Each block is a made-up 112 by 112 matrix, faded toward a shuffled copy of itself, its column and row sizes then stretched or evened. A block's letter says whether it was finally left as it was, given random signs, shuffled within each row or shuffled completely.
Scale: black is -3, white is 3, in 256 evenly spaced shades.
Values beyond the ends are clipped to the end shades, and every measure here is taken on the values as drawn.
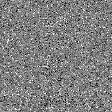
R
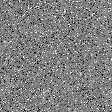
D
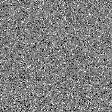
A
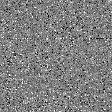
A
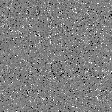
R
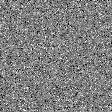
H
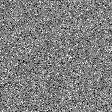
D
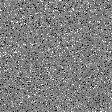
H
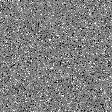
H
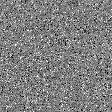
H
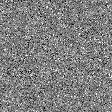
H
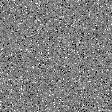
A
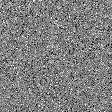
D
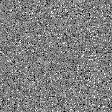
R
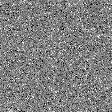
A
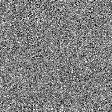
R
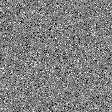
H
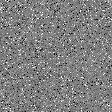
A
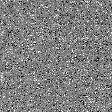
R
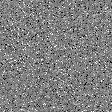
H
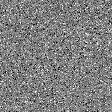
H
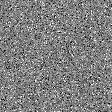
D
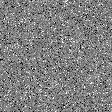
D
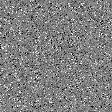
A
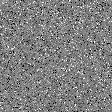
D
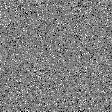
A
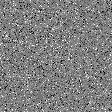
D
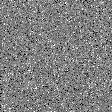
D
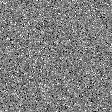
D
